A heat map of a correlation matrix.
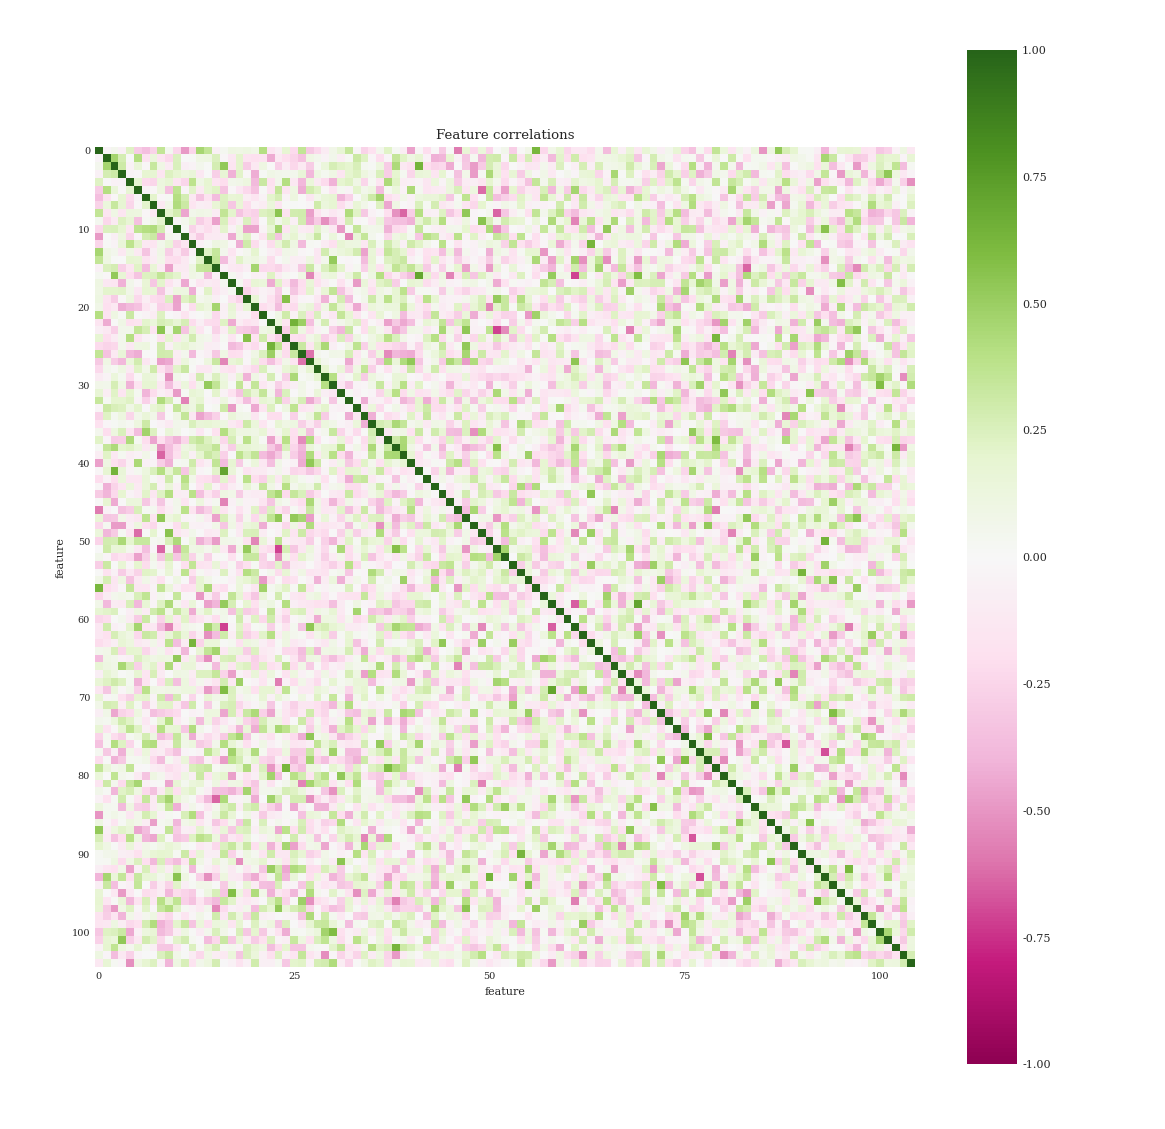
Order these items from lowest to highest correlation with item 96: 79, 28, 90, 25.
79, 28, 90, 25
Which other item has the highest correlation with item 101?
3
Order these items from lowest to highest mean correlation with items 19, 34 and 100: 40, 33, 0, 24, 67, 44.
67, 0, 33, 44, 24, 40
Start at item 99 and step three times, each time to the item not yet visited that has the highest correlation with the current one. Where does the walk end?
58
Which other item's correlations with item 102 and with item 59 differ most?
38
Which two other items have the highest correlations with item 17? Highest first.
95, 77
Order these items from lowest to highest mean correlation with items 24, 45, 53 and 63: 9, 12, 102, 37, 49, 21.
21, 102, 37, 9, 49, 12
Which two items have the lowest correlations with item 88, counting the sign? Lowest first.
76, 34
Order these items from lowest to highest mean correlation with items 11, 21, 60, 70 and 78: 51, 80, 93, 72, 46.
80, 93, 51, 72, 46
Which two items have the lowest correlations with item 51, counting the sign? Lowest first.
23, 8
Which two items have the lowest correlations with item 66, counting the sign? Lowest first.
46, 92
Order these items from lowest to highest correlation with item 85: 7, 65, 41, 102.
102, 7, 65, 41
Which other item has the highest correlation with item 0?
56
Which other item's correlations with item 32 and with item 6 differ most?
11
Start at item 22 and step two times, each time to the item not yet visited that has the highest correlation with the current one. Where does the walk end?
47
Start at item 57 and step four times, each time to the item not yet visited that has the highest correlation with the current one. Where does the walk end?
50
